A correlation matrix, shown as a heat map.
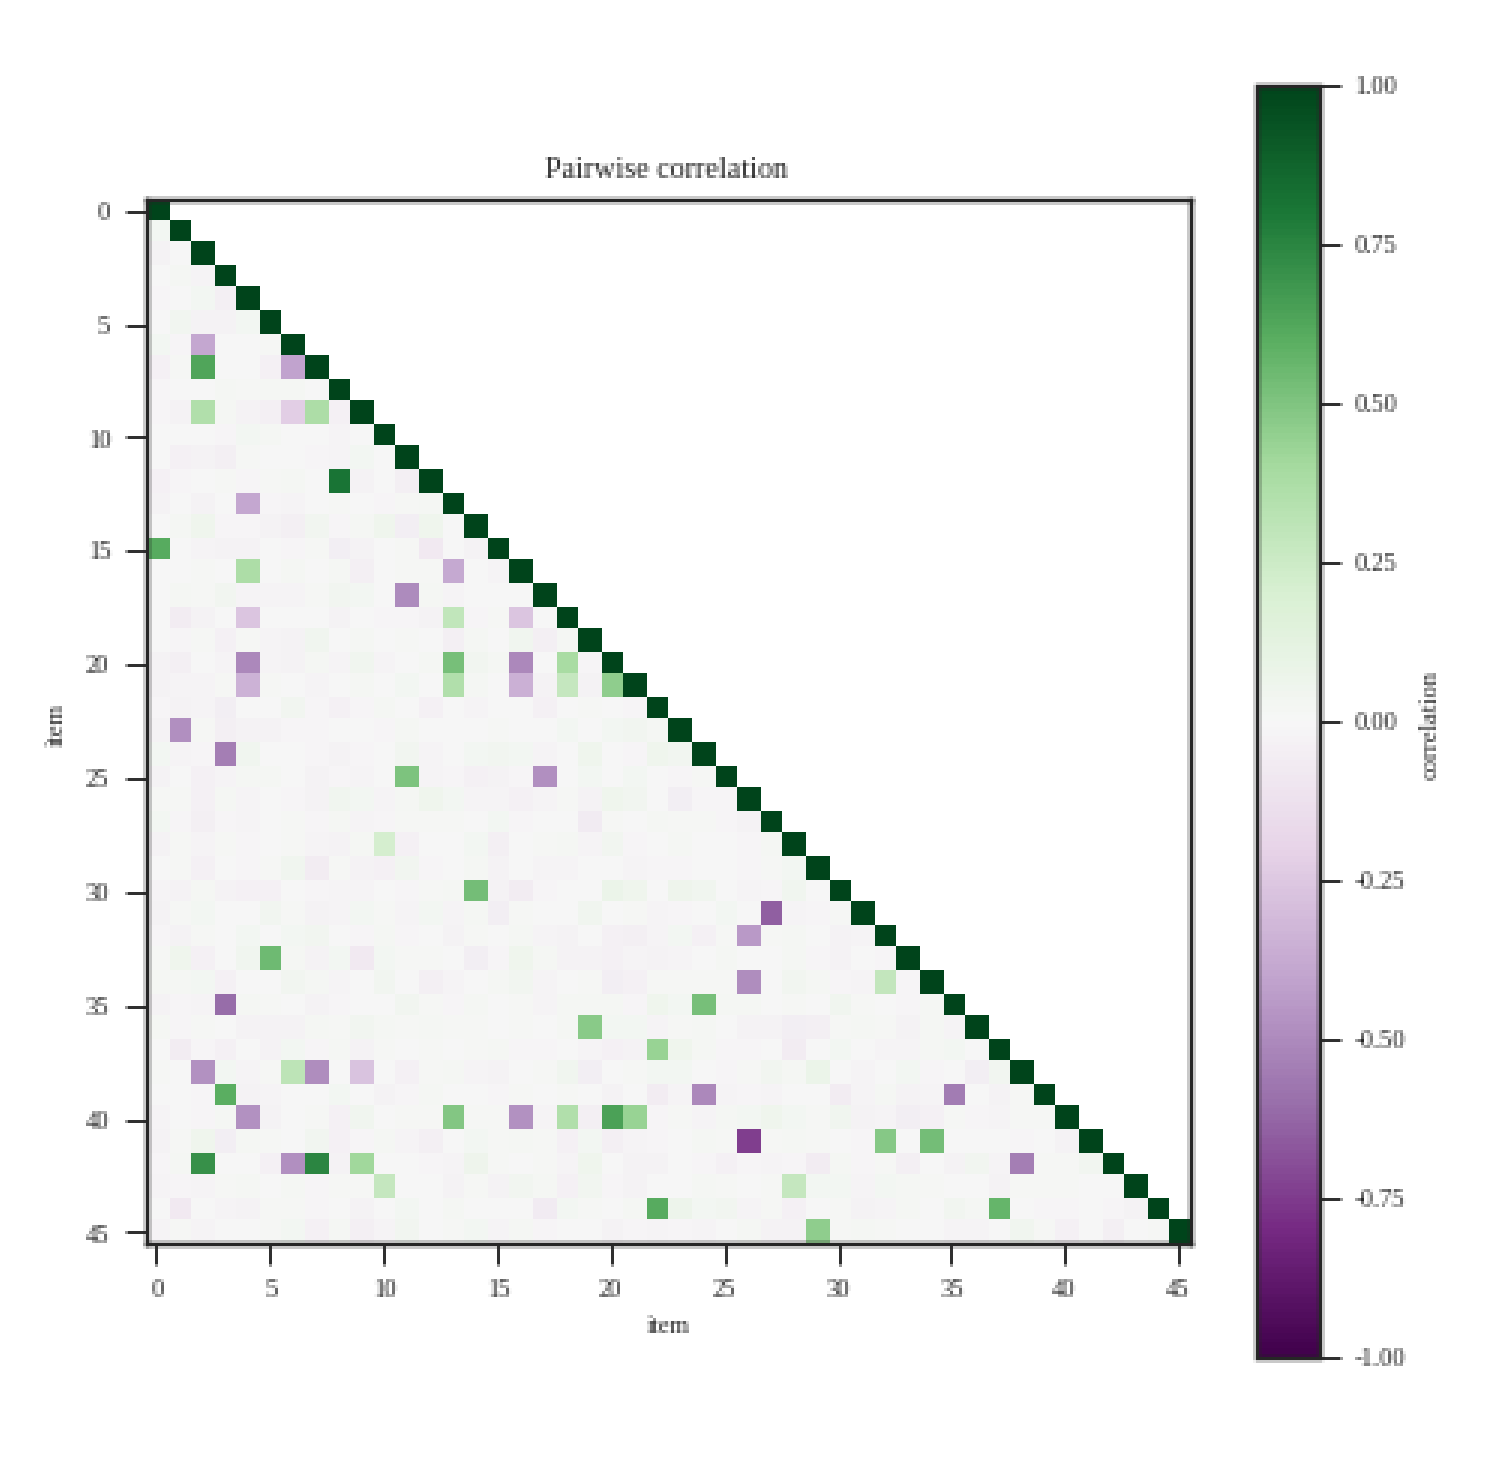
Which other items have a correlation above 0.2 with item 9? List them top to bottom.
2, 7, 42
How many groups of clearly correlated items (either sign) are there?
15
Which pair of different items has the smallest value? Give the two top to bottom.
26, 41
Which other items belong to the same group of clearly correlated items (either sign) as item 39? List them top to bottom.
3, 24, 35
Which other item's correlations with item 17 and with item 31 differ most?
27
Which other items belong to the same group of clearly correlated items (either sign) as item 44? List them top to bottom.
22, 37
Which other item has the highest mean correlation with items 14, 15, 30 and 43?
0
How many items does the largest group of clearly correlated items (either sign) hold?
7
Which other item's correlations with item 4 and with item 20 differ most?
40
